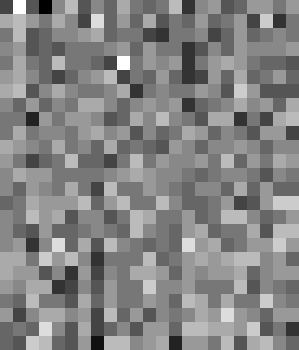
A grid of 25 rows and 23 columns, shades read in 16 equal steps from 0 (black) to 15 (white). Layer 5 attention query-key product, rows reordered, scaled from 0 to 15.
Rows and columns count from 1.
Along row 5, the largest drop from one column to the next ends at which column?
11
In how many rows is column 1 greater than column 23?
12
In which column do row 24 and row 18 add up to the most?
15
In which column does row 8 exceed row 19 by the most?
8
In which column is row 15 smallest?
19
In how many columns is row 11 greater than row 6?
11
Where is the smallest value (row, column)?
1, 4
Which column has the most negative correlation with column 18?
2
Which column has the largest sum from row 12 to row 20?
22
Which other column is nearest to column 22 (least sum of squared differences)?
7
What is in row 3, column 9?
6
